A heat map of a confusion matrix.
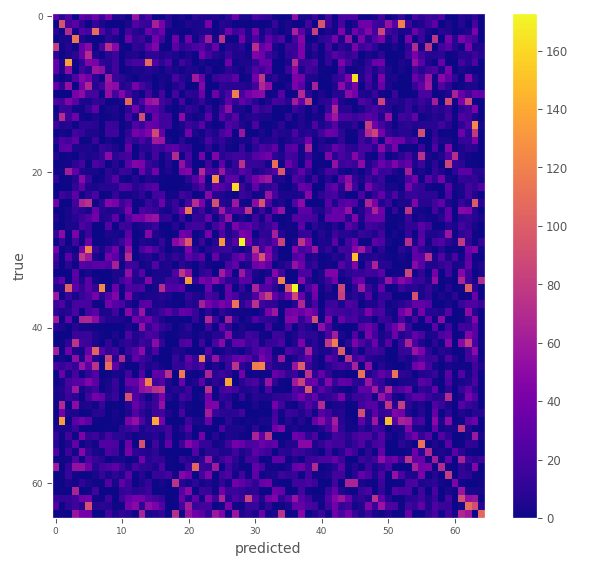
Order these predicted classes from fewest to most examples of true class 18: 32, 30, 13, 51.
51, 13, 30, 32
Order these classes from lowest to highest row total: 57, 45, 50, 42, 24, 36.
50, 57, 36, 42, 45, 24
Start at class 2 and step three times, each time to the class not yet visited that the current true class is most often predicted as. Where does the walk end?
63
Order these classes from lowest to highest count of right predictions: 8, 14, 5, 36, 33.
14, 33, 8, 5, 36
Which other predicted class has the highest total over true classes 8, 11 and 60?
45
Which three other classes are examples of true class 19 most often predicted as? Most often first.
33, 59, 28
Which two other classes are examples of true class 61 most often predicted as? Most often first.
3, 20
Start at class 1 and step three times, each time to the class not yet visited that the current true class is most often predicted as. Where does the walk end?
40
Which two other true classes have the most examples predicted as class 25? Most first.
29, 3
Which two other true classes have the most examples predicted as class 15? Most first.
52, 48
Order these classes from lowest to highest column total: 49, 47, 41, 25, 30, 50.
50, 41, 25, 47, 49, 30
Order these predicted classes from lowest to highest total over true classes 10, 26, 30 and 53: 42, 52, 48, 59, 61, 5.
52, 59, 48, 42, 61, 5
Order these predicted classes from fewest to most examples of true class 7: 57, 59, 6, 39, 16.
16, 39, 57, 59, 6
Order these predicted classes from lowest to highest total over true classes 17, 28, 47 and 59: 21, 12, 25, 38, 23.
21, 12, 25, 23, 38
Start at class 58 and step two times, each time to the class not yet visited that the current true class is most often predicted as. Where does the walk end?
24
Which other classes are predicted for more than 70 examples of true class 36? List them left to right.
32, 43, 54
